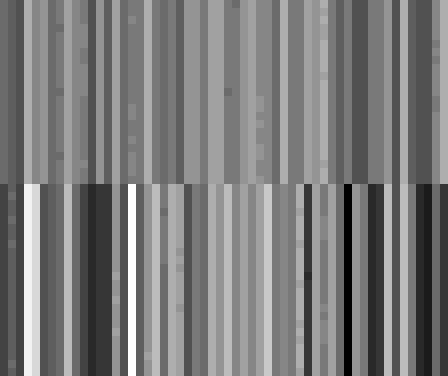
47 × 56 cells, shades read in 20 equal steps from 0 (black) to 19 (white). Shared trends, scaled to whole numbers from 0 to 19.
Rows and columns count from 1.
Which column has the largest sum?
4
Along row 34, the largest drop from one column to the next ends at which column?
18
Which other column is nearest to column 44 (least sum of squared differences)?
47
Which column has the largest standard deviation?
17
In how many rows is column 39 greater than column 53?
46
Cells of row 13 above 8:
39
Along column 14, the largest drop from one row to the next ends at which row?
24
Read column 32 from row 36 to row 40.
10 10 10 10 10
